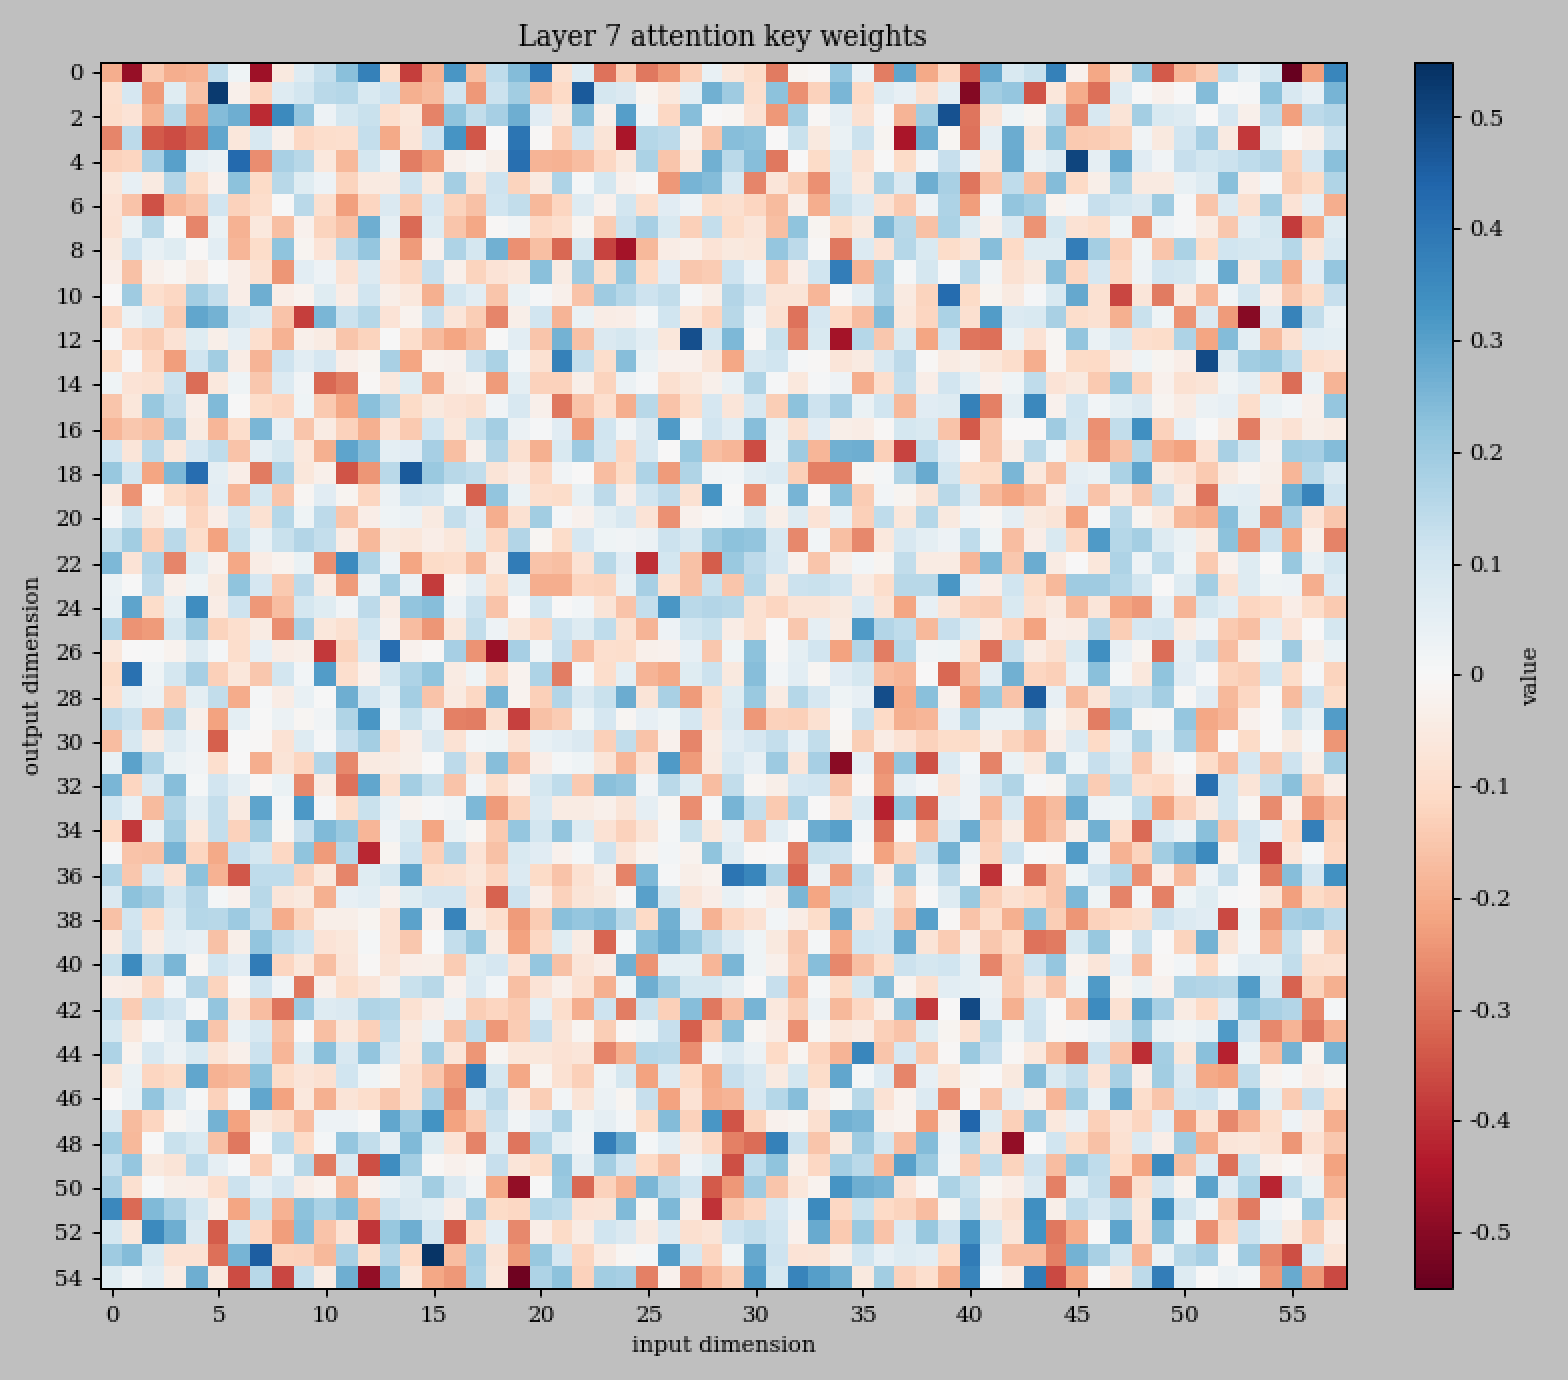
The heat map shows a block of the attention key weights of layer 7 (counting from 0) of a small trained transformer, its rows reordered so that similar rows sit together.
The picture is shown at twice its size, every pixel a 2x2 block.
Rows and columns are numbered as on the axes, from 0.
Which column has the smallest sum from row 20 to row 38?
18
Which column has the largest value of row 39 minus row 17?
37
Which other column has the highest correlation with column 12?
57
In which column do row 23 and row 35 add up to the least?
15
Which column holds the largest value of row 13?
51
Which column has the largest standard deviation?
40
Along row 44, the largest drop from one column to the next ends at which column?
52
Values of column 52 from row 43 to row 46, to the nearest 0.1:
0.3 -0.4 -0.2 0
